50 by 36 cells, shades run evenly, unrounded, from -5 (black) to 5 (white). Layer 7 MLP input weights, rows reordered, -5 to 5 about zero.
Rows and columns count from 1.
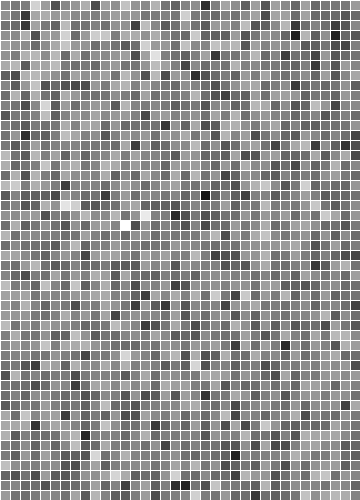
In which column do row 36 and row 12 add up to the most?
13
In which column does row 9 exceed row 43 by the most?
4
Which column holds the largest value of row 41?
11
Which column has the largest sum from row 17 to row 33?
27
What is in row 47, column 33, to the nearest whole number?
1
